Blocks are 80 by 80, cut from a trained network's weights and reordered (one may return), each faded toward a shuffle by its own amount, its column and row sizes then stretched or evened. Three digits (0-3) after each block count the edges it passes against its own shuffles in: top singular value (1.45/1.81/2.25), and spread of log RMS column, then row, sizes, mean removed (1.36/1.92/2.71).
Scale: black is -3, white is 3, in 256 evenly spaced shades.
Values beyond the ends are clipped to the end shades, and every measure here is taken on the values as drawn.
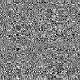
2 1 3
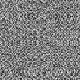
3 0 2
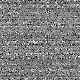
1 0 2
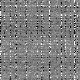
2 3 2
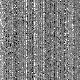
3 3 0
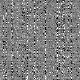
1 3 0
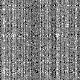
3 2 2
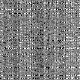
3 1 3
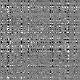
3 3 3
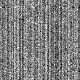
3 1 1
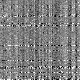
3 1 3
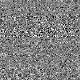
0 1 3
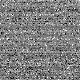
1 0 2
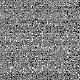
1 2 1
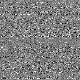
0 0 3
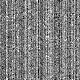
3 2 0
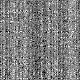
3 0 2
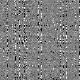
1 3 1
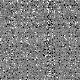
0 2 1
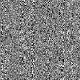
1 3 0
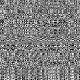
3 0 3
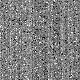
1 1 0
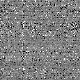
0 1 2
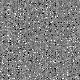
0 1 1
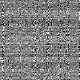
2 3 0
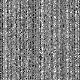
3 3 1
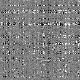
2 2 3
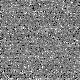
0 0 1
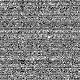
2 0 1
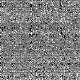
1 2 2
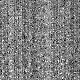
2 0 1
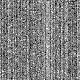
3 1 0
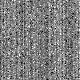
2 1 0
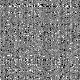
1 0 2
